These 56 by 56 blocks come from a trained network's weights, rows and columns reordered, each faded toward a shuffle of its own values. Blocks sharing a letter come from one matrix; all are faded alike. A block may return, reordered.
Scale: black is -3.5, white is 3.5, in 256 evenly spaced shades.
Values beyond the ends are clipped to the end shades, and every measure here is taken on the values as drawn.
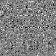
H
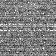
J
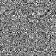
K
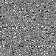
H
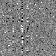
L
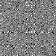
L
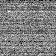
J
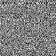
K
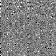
L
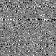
H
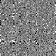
L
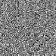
K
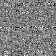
H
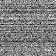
J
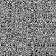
K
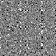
L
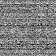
J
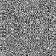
K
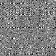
H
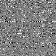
H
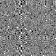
L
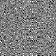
L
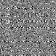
H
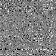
H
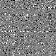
H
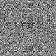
K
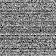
J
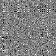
L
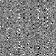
L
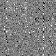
L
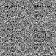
K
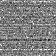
J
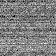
J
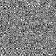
K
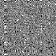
L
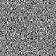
L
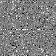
H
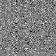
L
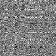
K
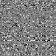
H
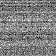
J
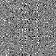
L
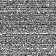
J
